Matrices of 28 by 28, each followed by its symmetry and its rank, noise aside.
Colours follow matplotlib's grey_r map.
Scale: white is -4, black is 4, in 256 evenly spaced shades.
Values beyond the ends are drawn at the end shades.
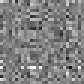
no symmetry, rank four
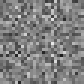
antisymmetric, rank six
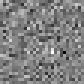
no symmetry, rank six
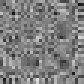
symmetric, rank four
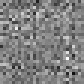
no symmetry, rank six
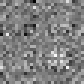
symmetric, rank four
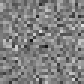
no symmetry, rank six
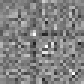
symmetric, rank five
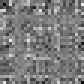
symmetric, rank four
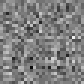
no symmetry, rank five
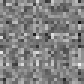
no symmetry, rank four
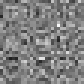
no symmetry, rank four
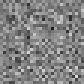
no symmetry, rank six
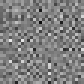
antisymmetric, rank four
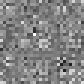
symmetric, rank five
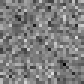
symmetric, rank six
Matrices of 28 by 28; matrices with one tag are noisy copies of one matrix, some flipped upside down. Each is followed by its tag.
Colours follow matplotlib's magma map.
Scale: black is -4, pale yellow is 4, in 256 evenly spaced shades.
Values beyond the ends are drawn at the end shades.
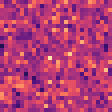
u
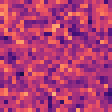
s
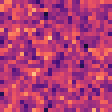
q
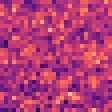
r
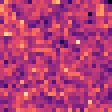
s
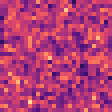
q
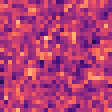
q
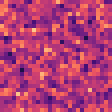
s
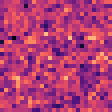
q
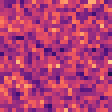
u
